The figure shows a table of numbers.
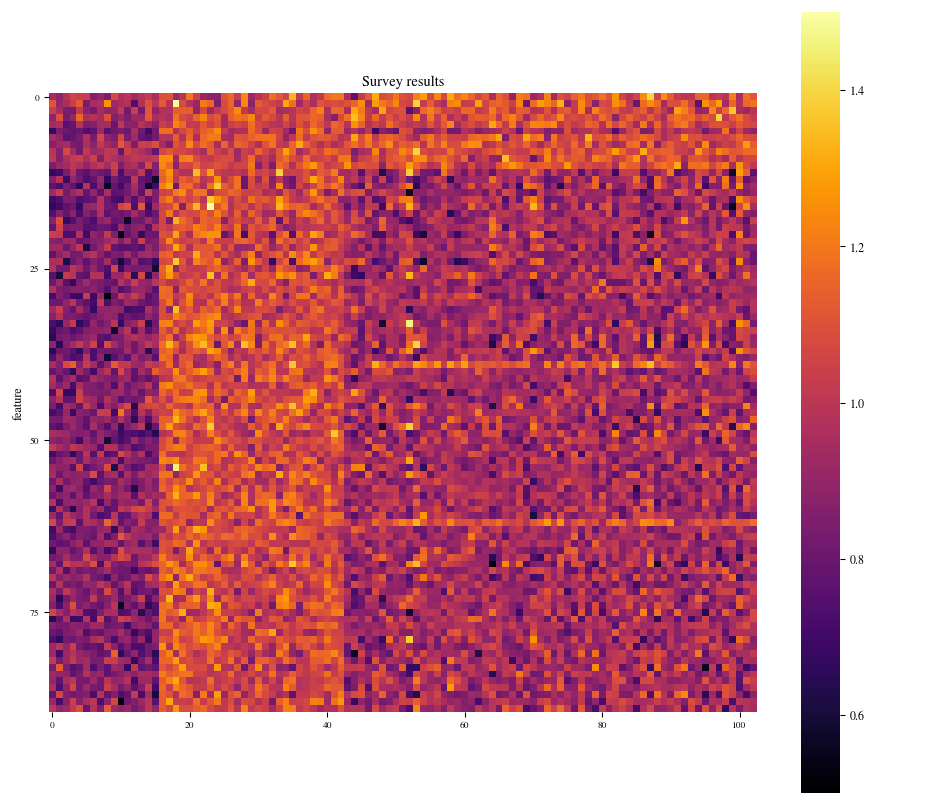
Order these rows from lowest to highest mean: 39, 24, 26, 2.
24, 26, 2, 39
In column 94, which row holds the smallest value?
54
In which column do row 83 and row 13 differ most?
52
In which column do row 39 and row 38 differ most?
53
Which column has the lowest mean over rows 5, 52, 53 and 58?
0
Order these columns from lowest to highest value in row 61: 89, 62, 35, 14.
62, 14, 89, 35
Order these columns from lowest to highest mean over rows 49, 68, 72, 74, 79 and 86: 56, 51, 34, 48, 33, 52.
48, 56, 51, 52, 33, 34
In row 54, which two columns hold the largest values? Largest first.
18, 22
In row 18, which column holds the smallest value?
11
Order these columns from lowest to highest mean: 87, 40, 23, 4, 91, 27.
4, 91, 87, 27, 40, 23
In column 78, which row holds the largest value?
6
